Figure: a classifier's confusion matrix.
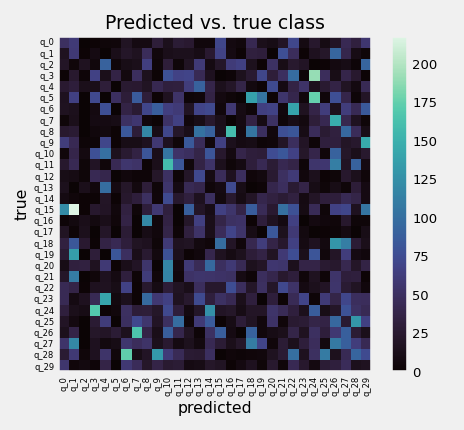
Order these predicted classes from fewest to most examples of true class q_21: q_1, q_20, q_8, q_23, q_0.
q_23, q_0, q_20, q_8, q_1
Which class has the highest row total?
q_15
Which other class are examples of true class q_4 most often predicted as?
q_13
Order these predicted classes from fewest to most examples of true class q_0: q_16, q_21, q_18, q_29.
q_16, q_21, q_18, q_29
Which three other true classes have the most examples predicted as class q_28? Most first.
q_25, q_11, q_27
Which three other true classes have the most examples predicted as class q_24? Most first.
q_3, q_5, q_19
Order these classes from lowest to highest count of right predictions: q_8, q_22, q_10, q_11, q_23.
q_22, q_23, q_11, q_10, q_8
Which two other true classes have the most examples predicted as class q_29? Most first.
q_9, q_15
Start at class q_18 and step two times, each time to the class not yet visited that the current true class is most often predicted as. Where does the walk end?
q_7
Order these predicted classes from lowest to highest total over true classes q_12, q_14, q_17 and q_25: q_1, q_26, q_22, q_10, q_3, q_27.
q_1, q_3, q_27, q_26, q_22, q_10
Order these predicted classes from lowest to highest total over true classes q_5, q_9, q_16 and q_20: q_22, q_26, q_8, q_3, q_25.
q_25, q_3, q_26, q_22, q_8
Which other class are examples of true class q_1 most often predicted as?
q_26
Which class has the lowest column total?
q_2
